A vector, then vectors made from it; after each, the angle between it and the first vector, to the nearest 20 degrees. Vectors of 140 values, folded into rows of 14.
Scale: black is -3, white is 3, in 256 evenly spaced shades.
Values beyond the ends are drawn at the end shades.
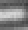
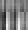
100 degrees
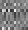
100 degrees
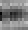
160 degrees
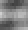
40 degrees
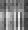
60 degrees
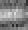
20 degrees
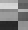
80 degrees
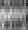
40 degrees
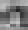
120 degrees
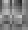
60 degrees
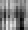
120 degrees
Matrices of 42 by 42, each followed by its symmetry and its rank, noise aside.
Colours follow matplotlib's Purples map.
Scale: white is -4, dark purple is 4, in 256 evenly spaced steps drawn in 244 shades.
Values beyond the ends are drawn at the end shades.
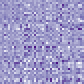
no symmetry, rank four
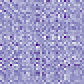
antisymmetric, rank four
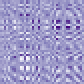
antisymmetric, rank two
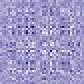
symmetric, rank three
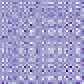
symmetric, rank two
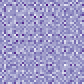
symmetric, rank four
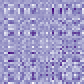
symmetric, rank three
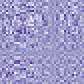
antisymmetric, rank four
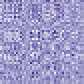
antisymmetric, rank four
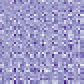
antisymmetric, rank four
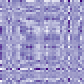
antisymmetric, rank two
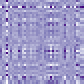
antisymmetric, rank two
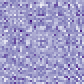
symmetric, rank four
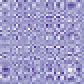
no symmetry, rank four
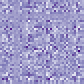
no symmetry, rank four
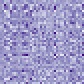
no symmetry, rank four
